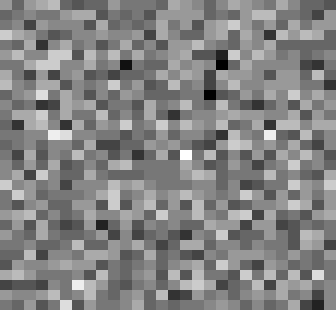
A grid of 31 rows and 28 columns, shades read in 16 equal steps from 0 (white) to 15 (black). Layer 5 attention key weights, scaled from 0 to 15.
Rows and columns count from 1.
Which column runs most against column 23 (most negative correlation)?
24
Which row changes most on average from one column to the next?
16
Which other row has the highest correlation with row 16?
29
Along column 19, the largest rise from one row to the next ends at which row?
14
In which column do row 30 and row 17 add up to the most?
15
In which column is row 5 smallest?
17
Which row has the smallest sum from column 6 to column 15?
6
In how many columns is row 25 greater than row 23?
13
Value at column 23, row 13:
12
